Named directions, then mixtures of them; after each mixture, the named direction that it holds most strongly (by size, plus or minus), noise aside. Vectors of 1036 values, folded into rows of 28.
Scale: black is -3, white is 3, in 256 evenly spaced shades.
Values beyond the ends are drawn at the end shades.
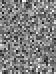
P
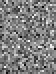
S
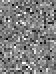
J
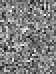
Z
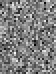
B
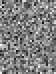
P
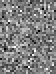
Z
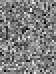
Z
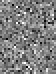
J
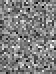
S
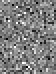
J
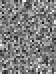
P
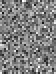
P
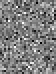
J
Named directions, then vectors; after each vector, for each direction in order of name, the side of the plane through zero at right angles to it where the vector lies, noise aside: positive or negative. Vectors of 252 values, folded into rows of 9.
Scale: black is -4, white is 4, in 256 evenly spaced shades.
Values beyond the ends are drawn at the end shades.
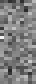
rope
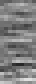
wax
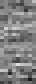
positive, negative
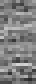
positive, negative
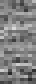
positive, negative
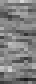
negative, negative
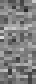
positive, negative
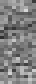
negative, positive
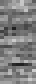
negative, positive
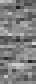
negative, negative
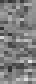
positive, positive
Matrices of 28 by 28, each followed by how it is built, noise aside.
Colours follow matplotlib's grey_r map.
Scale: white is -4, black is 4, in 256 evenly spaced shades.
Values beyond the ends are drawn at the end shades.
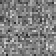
blocks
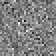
banded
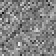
Hankel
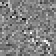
banded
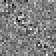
banded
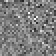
upper triangular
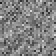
Hankel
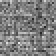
blocks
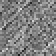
Hankel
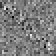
banded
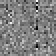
uneven columns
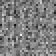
blocks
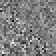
lower triangular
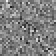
banded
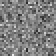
blocks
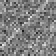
Hankel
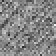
Hankel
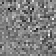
upper triangular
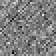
Hankel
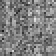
blocks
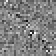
banded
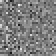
uneven columns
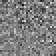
upper triangular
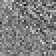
upper triangular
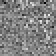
upper triangular
